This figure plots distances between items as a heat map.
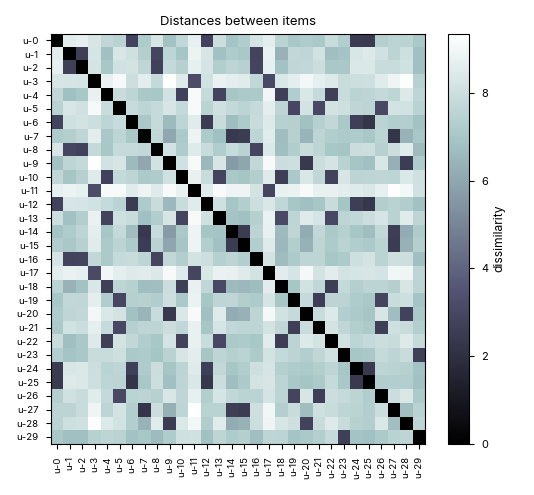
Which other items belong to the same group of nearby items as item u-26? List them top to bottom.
u-5, u-19, u-21
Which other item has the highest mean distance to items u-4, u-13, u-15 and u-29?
u-11
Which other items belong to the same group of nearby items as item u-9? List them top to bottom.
u-20, u-28
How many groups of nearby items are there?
8
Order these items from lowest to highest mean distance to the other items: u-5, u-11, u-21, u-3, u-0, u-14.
u-14, u-0, u-21, u-5, u-3, u-11
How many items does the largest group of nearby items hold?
5
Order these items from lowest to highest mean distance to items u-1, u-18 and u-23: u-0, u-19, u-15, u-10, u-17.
u-10, u-15, u-19, u-0, u-17
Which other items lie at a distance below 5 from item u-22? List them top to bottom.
u-4, u-10, u-13, u-18
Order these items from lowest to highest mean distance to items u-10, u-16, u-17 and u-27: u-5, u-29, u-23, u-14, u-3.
u-14, u-3, u-29, u-23, u-5
